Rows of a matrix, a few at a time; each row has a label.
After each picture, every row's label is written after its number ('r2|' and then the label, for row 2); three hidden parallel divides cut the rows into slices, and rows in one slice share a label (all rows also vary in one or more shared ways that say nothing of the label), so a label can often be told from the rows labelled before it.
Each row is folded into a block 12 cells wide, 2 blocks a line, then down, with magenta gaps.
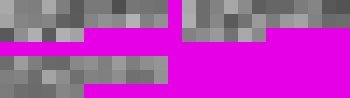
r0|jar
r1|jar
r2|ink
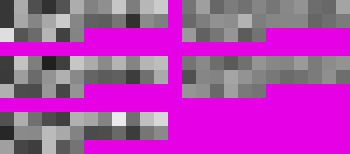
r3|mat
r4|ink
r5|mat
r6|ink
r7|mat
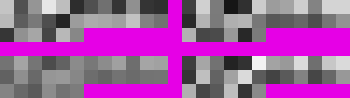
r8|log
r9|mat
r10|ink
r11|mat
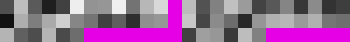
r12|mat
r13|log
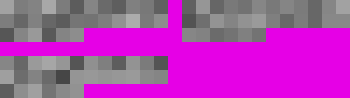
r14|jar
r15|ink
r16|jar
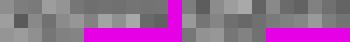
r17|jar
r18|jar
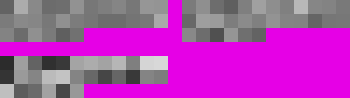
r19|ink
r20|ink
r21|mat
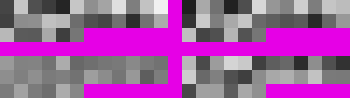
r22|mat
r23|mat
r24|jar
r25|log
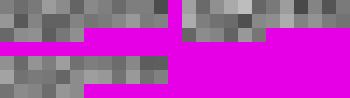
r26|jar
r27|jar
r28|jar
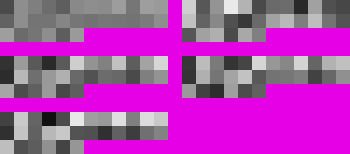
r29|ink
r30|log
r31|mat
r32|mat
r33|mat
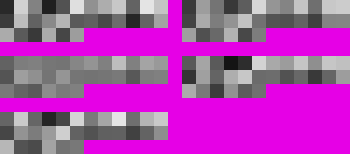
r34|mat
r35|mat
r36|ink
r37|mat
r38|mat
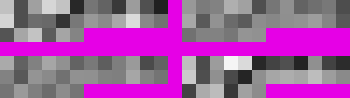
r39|log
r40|jar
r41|jar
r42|log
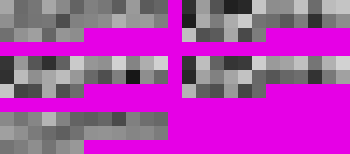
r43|jar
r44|mat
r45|mat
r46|mat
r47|jar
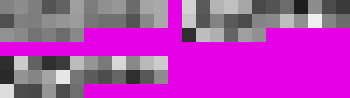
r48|ink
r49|log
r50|mat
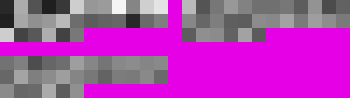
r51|mat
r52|jar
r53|ink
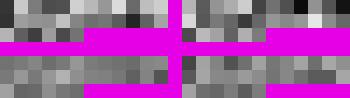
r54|mat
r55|log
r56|ink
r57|ink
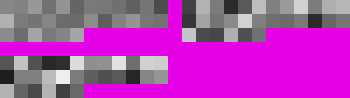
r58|jar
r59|mat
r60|mat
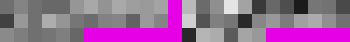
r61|ink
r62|log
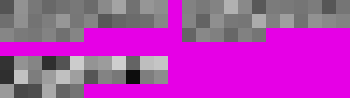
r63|ink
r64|jar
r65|mat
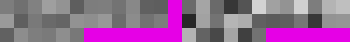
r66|jar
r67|mat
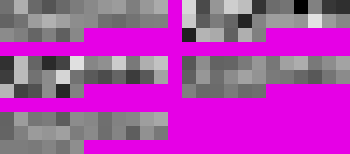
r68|ink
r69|log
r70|mat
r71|ink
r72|ink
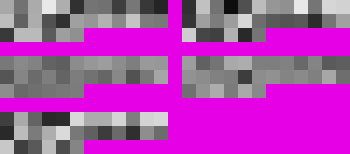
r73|log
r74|mat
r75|ink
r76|jar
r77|mat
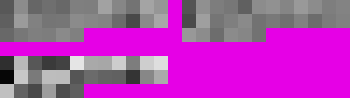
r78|ink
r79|ink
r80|mat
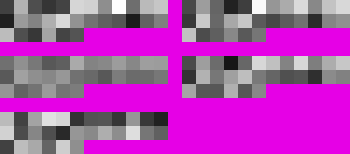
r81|mat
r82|mat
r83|ink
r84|mat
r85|log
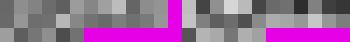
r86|ink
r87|log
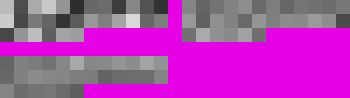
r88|log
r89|jar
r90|ink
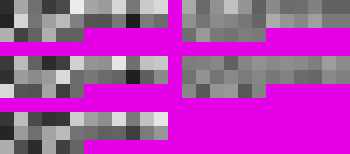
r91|mat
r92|jar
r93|mat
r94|ink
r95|mat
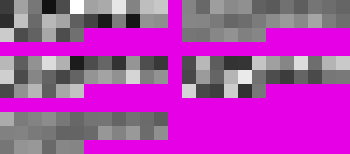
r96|mat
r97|jar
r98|log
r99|mat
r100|jar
